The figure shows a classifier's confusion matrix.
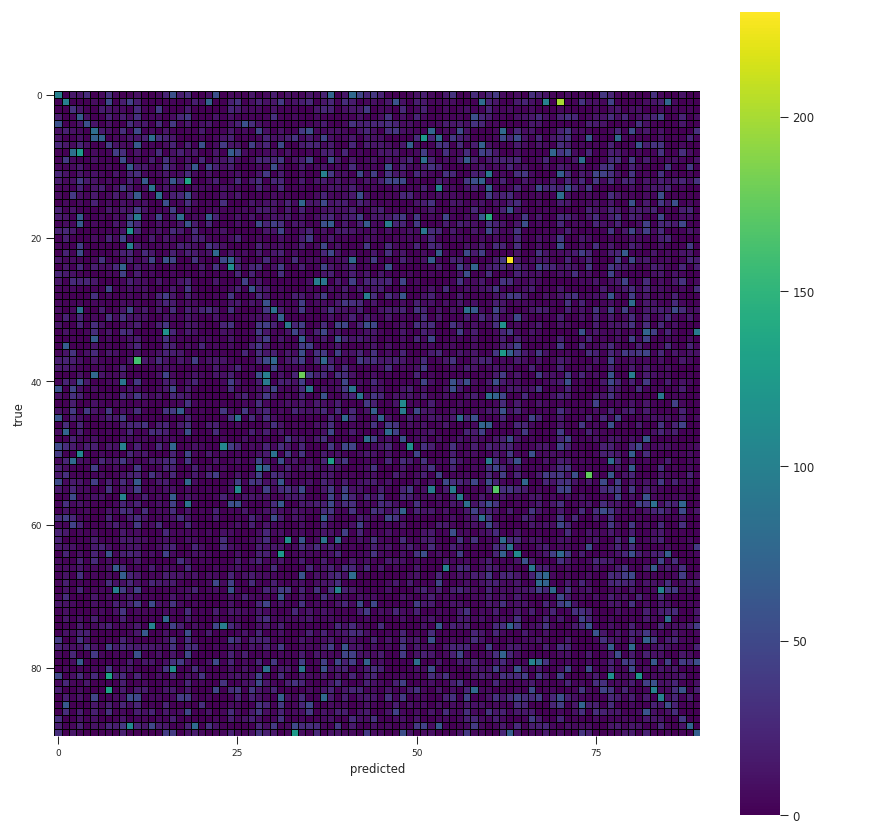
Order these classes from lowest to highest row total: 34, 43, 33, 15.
43, 34, 15, 33
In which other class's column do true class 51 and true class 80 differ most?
38
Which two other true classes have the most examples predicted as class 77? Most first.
81, 51
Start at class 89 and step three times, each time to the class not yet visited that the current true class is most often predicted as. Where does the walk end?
34
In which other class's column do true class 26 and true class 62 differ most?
32
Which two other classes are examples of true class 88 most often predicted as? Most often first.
10, 19
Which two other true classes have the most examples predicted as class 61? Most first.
55, 42
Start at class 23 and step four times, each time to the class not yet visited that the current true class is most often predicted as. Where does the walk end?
53
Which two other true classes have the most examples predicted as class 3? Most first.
8, 50
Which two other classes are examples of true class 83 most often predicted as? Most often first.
7, 58
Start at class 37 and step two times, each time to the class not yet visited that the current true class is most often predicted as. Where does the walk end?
60
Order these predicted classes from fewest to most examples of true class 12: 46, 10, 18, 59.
10, 46, 59, 18
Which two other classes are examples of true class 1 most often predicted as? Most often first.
70, 68
